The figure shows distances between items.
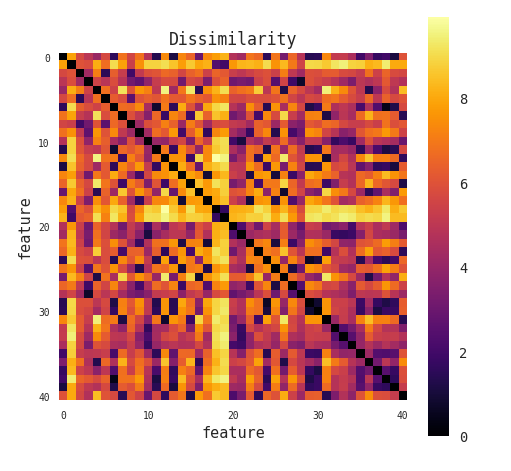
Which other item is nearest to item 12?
31
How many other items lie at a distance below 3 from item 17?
5
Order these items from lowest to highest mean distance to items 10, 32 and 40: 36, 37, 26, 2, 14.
37, 2, 14, 36, 26
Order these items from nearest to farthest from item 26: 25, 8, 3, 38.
38, 3, 8, 25
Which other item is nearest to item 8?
2
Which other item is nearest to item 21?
10
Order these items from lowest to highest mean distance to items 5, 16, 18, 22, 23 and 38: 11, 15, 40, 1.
11, 40, 15, 1
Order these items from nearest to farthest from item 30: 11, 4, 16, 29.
29, 11, 16, 4
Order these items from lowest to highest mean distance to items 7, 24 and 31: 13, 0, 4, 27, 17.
0, 13, 27, 17, 4
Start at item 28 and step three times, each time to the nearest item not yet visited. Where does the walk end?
25
